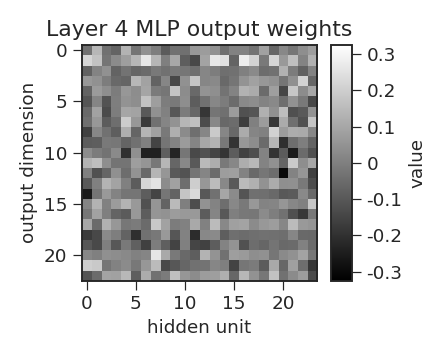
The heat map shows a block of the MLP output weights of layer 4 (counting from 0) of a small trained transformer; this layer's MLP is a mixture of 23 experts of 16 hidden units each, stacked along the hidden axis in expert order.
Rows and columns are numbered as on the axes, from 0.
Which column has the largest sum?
13
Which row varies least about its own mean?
2
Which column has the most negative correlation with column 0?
10
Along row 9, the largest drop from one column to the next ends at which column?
20
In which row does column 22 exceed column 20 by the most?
12
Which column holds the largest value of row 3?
22
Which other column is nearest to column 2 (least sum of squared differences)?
3
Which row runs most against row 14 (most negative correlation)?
1
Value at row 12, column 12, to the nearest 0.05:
0
